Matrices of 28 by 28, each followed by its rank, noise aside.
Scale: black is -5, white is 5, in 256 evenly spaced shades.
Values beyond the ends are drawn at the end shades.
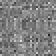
four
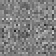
four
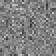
eight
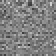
eight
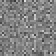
six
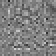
five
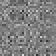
five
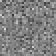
eight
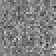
seven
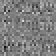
five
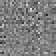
eight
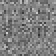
seven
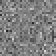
eight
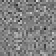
six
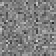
seven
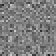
four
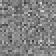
eight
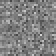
seven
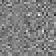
five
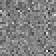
six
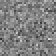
eight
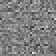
seven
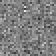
eight
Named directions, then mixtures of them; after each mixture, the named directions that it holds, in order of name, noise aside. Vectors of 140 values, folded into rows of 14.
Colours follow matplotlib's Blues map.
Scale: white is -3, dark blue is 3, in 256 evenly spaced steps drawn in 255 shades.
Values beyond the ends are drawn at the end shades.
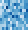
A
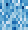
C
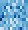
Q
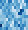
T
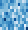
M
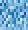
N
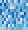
N.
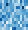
C, Q.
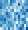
M, Q.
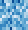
A, C, Q.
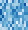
N, Q, T.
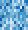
C, Q, T.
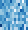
M, Q, T.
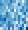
M, Q.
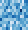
A, Q, T.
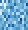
A, N.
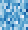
A, M.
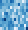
M.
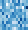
C.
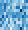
N, Q, T.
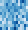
C, M, Q.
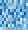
N.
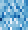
A, Q.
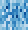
A, N.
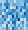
A, C, N.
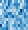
A, T.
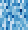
A, T.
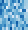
A.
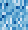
C, N, Q.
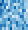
A.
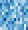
C, M, N.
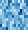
A, T.
